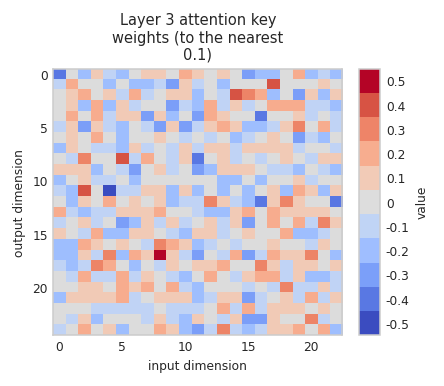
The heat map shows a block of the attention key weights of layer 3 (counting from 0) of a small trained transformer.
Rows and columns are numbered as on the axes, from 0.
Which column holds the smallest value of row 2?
19
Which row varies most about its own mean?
17
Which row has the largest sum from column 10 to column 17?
18
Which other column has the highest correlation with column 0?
15
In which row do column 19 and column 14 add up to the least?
6
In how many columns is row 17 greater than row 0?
12
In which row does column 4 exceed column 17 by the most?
2
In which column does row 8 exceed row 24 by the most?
5
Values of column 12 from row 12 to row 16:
0.3 -0.2 0.1 0.1 -0.1
